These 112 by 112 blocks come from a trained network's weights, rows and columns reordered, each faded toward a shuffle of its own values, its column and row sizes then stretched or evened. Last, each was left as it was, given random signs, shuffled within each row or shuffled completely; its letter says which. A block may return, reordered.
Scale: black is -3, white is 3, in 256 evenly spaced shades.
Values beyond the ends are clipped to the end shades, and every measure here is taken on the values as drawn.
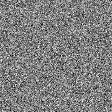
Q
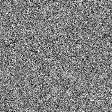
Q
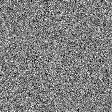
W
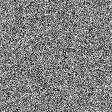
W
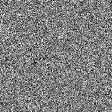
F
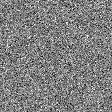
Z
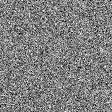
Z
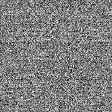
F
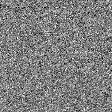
W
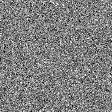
Q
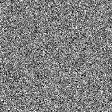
F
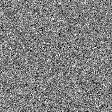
Q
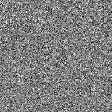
F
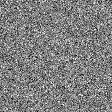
W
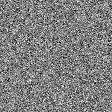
Z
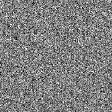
F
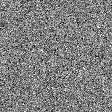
Z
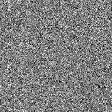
F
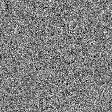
Q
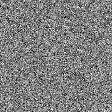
F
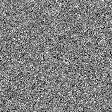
W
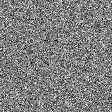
W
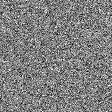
Z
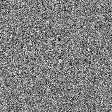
W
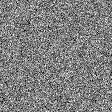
Z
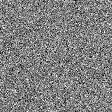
Z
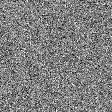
Z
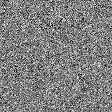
Q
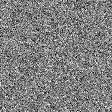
Z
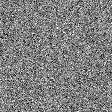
Z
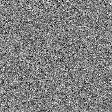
Q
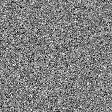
W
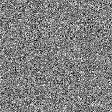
F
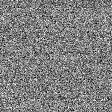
W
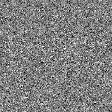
F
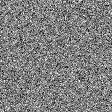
Z
